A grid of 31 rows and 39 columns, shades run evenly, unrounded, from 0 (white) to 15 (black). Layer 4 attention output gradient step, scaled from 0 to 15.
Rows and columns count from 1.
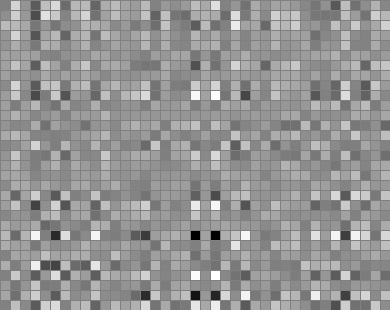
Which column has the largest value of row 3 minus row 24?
4
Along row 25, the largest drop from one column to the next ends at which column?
24
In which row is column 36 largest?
28
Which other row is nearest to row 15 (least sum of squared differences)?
29
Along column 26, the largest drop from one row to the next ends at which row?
31
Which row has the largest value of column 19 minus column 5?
2
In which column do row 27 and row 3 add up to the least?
10
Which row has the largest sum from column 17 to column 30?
27
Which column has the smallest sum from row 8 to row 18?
22
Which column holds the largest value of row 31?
34
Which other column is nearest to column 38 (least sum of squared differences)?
8
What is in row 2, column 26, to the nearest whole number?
5
